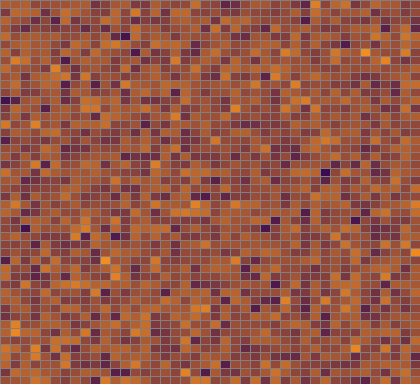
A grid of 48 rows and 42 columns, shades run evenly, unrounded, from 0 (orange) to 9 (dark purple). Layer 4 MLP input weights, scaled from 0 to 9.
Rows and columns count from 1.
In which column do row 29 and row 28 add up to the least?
9
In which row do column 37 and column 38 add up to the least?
7
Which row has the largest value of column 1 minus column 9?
13
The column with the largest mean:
31
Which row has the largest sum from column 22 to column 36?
23
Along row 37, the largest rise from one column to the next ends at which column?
11
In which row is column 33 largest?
22
